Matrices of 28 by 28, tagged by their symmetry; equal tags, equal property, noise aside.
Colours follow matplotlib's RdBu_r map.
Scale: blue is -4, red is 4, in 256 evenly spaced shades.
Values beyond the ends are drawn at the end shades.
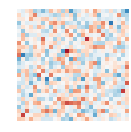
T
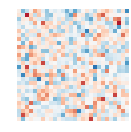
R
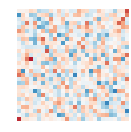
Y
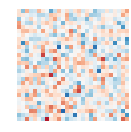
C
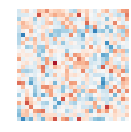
R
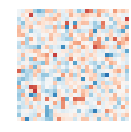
C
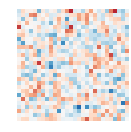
T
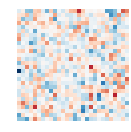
C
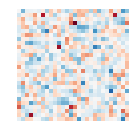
Y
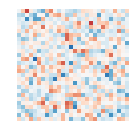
Y
